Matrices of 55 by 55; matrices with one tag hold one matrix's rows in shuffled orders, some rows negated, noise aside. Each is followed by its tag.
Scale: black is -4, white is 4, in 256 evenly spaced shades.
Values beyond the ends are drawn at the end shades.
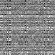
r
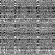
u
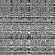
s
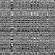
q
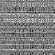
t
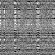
u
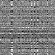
q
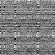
u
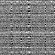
s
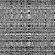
s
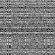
r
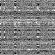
u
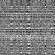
s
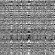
s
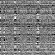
u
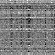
s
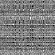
t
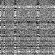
u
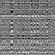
q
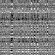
q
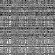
r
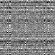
r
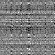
s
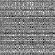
t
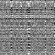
s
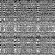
u
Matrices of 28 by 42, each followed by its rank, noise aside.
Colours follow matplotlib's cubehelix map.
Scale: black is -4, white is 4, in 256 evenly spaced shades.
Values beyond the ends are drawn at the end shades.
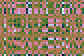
two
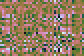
three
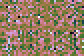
six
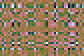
two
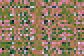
three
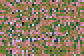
eight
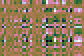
two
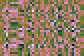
four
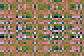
two
